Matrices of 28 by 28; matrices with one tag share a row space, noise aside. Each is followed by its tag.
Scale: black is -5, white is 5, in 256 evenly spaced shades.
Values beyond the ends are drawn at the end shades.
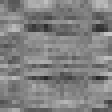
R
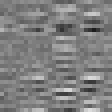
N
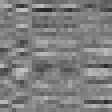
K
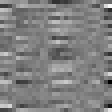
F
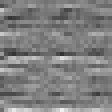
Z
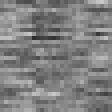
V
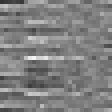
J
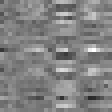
N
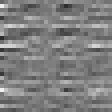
Z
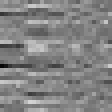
J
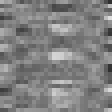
F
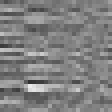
J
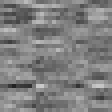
V
